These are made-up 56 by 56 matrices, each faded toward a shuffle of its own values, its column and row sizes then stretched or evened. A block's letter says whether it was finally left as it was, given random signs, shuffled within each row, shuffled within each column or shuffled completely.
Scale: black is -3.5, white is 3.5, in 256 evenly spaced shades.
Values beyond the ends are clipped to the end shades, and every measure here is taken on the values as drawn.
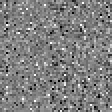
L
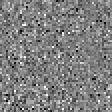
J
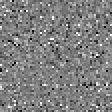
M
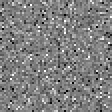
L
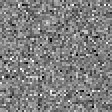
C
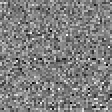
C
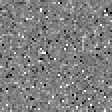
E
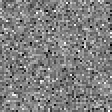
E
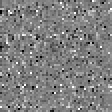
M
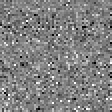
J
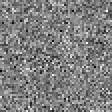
C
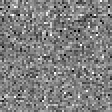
C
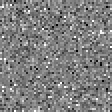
E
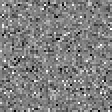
C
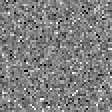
E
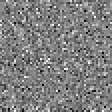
J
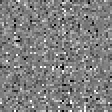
J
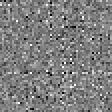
J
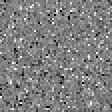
E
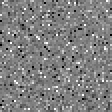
E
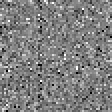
L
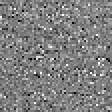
C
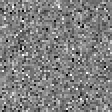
L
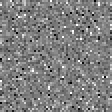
L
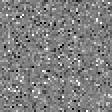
L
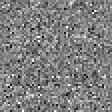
M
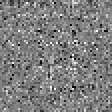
J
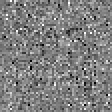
M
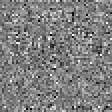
M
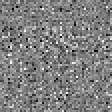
M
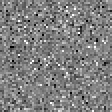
C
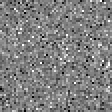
E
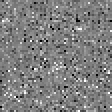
J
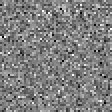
C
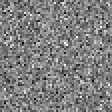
L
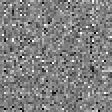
J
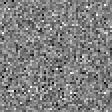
E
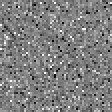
E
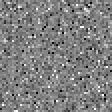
E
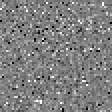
C
